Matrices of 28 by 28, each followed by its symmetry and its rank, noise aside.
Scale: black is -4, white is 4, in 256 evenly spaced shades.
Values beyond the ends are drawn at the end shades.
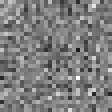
symmetric, rank five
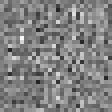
no symmetry, rank seven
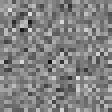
symmetric, rank five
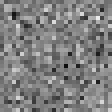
symmetric, rank seven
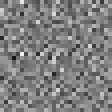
no symmetry, rank seven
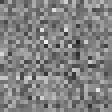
no symmetry, rank seven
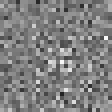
symmetric, rank five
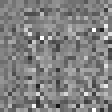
no symmetry, rank five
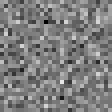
no symmetry, rank seven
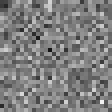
symmetric, rank five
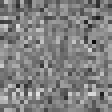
no symmetry, rank five
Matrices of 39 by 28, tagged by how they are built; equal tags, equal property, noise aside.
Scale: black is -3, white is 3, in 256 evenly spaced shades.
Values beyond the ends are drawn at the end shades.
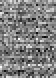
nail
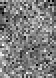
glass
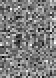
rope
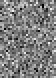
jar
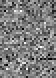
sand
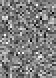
rope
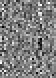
rope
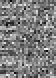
nail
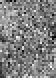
glass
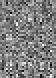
rope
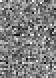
sand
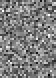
jar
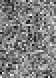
glass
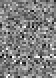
sand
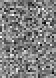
nail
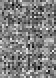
nail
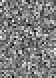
jar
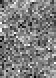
glass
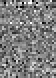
sand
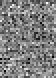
nail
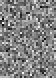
jar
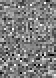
sand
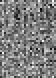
nail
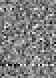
sand
